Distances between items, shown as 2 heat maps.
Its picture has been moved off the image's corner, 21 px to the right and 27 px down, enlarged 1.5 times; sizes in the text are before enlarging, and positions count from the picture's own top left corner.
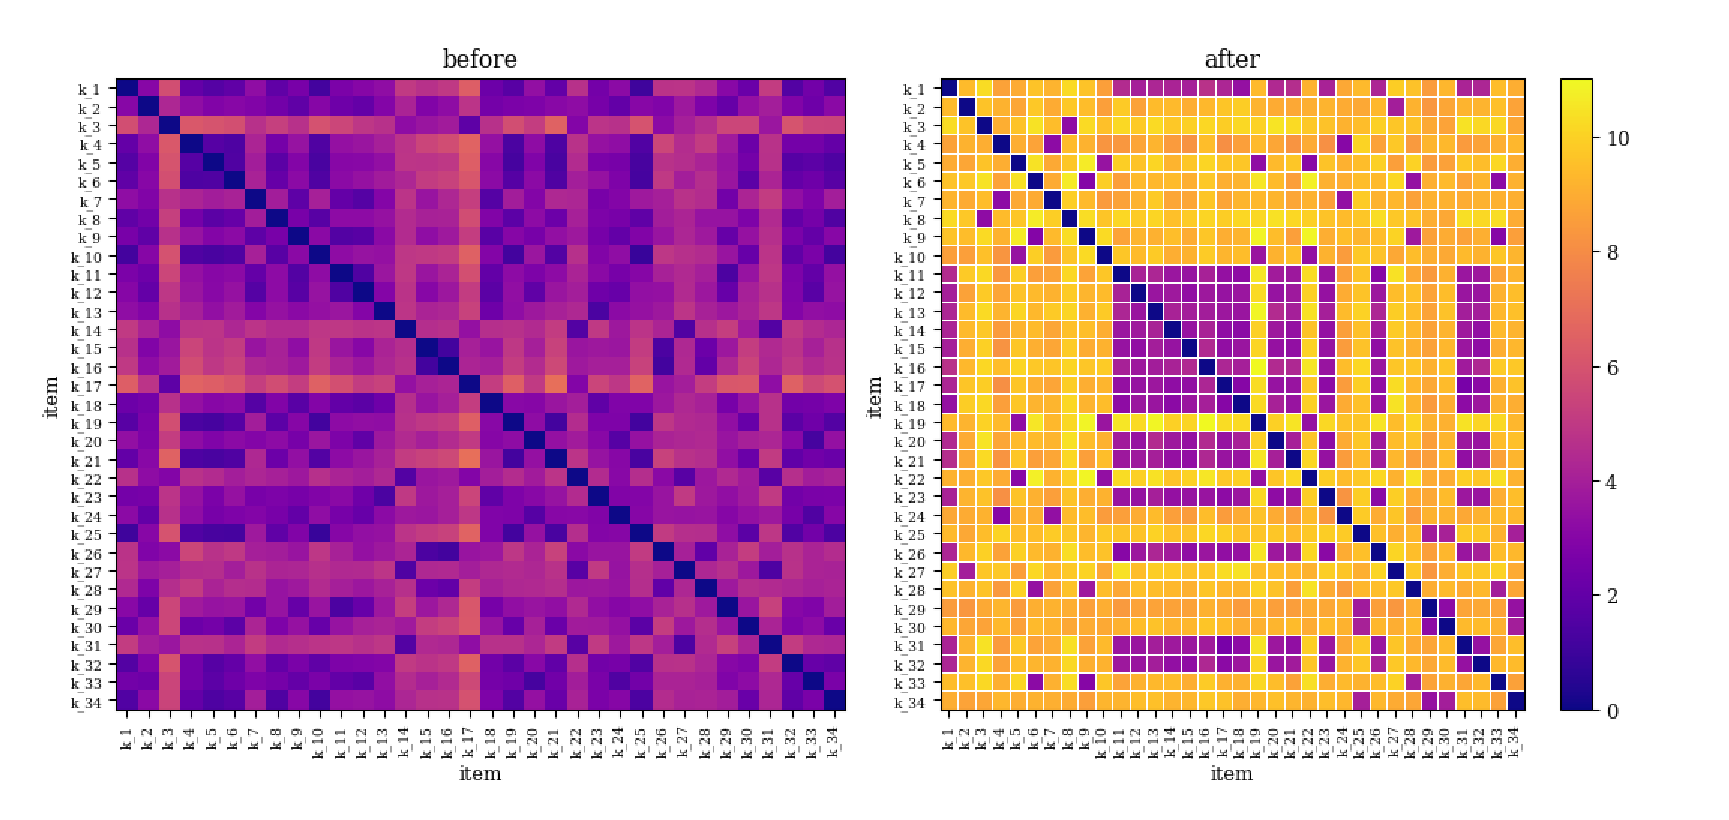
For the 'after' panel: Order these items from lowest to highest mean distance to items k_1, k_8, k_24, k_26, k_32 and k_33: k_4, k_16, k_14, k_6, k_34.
k_14, k_16, k_4, k_6, k_34
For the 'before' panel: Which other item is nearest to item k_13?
k_23
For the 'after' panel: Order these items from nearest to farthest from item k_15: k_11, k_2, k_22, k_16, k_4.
k_11, k_16, k_4, k_2, k_22
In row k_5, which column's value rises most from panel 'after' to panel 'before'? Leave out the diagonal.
k_22
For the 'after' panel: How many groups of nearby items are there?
7
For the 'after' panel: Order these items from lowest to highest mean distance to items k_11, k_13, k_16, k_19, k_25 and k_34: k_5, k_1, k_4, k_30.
k_1, k_30, k_5, k_4
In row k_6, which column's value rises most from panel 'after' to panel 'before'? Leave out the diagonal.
k_28
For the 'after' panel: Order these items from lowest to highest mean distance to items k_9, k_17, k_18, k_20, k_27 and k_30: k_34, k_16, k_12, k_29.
k_12, k_16, k_29, k_34
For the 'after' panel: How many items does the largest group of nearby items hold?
15
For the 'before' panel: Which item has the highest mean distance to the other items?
k_17
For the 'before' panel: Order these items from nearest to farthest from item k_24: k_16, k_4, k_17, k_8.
k_8, k_4, k_16, k_17
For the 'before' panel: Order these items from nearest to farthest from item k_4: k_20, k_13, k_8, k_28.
k_8, k_20, k_13, k_28
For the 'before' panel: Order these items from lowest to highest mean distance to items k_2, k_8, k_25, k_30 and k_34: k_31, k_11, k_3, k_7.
k_11, k_7, k_31, k_3
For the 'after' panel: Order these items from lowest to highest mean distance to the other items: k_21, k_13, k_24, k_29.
k_21, k_13, k_29, k_24
